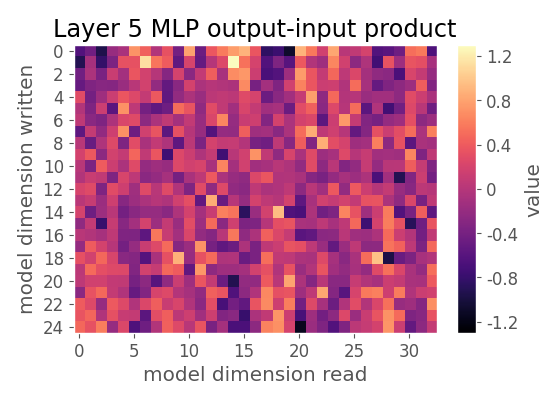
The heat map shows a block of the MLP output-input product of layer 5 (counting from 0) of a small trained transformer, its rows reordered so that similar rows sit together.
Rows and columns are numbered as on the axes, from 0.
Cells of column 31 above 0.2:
4
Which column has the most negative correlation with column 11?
10
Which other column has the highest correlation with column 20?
15
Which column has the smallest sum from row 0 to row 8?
17
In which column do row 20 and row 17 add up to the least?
14
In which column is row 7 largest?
21
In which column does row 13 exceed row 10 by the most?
12
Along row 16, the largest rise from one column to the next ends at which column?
7
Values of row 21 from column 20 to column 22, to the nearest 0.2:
-0.2 0 0.8
